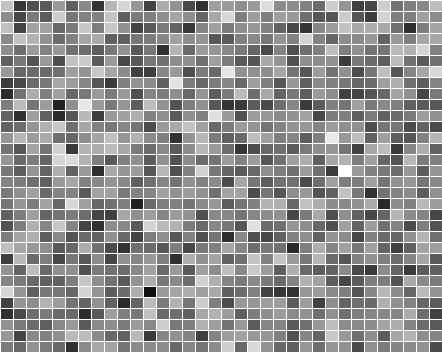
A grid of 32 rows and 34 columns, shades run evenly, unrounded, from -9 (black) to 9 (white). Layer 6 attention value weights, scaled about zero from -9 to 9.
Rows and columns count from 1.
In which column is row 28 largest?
16
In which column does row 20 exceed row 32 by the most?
6
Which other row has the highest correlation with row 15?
31
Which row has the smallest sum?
22
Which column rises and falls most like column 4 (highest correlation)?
28
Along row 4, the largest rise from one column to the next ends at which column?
24
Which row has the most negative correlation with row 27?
29
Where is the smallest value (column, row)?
12, 27
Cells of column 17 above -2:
29
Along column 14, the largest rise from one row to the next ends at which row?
25
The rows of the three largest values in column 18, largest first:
7, 2, 32
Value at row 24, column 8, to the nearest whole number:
1
